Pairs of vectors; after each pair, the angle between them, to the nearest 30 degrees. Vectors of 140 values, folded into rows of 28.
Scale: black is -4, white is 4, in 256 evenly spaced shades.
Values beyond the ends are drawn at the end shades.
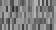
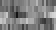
60 degrees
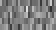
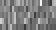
120 degrees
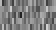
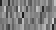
120 degrees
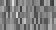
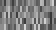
150 degrees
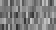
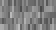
120 degrees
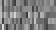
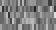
90 degrees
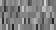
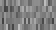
30 degrees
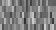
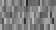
30 degrees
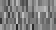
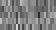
150 degrees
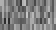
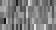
60 degrees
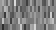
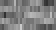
60 degrees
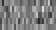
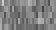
150 degrees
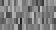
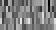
120 degrees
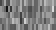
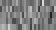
120 degrees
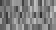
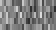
150 degrees
